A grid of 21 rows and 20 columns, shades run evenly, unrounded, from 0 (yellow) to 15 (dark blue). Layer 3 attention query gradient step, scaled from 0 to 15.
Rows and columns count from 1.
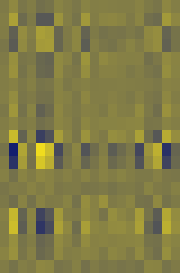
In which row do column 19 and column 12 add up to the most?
12
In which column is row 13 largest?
2
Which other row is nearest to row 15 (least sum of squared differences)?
21
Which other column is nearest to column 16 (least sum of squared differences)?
7
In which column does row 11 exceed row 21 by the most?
5
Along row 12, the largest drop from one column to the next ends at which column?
3
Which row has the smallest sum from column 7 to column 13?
18
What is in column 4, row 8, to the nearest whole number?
8
